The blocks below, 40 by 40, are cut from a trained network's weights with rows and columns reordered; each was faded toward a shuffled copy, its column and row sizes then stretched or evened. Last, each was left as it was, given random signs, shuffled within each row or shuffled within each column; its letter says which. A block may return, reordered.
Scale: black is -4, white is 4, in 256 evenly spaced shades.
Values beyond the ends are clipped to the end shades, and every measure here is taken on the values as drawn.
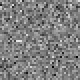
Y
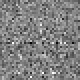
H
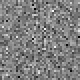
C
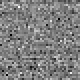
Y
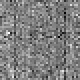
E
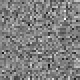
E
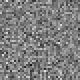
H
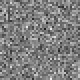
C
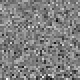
Y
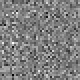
E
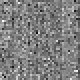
C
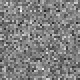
Y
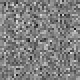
E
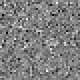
Y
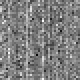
C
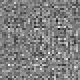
E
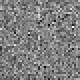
C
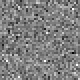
C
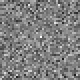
Y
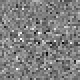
Y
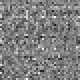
E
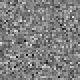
Y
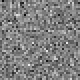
Y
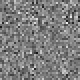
H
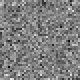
H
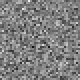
Y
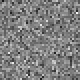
C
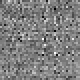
E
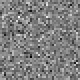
C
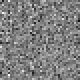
C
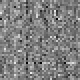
E
